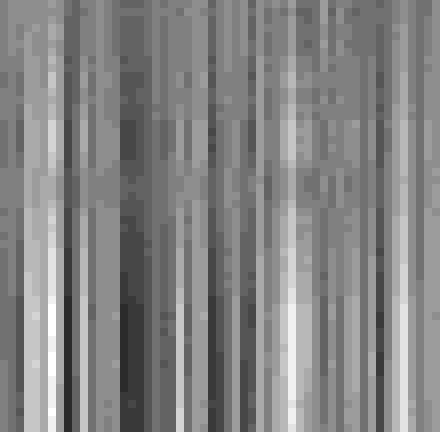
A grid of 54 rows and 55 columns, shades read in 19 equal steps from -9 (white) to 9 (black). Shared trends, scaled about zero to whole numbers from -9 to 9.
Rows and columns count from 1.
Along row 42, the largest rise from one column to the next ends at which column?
9
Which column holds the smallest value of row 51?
7
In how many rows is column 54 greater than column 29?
8
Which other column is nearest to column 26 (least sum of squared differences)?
25
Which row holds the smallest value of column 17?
2
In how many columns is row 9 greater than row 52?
30
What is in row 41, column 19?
3
